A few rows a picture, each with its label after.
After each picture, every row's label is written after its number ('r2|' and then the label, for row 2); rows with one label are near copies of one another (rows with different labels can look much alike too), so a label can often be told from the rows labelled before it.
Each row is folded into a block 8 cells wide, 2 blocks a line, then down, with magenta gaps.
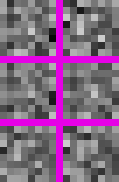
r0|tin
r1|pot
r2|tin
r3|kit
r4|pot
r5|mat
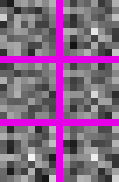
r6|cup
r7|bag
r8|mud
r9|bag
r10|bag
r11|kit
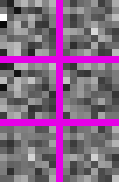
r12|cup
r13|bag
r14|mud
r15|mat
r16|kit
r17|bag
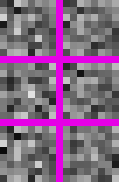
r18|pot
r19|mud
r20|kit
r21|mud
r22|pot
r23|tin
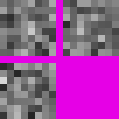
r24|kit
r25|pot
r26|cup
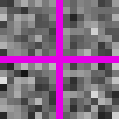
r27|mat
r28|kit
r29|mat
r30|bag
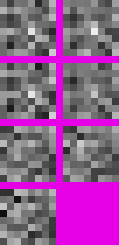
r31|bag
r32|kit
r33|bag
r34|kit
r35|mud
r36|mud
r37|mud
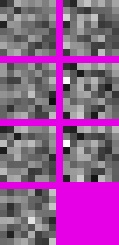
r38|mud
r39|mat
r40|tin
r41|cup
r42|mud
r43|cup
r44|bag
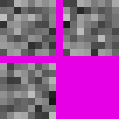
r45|mud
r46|pot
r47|tin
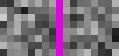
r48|mat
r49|tin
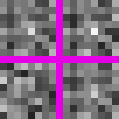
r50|kit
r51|kit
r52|mat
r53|kit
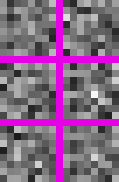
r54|tin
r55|mat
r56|mud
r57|bag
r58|pot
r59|bag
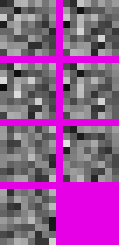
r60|mud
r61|pot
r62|pot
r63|pot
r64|tin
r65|cup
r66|tin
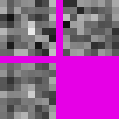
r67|kit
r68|mud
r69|kit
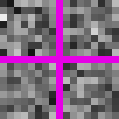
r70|cup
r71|bag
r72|tin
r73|mud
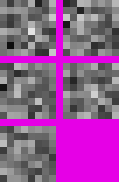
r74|bag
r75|mud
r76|pot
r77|kit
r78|mat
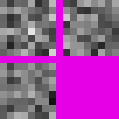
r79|bag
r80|mat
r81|tin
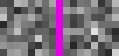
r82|pot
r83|bag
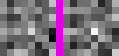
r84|tin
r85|bag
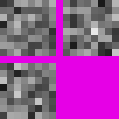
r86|mud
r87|bag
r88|pot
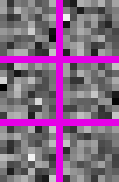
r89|tin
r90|cup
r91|pot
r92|tin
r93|bag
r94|mat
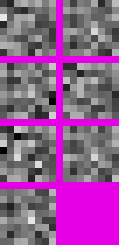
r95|mat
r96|bag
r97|tin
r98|mud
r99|pot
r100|bag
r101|kit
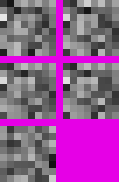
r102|cup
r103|mat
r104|mat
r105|mat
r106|tin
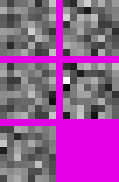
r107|bag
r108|mat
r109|tin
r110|cup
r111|pot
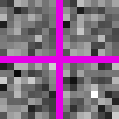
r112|pot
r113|pot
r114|mud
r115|kit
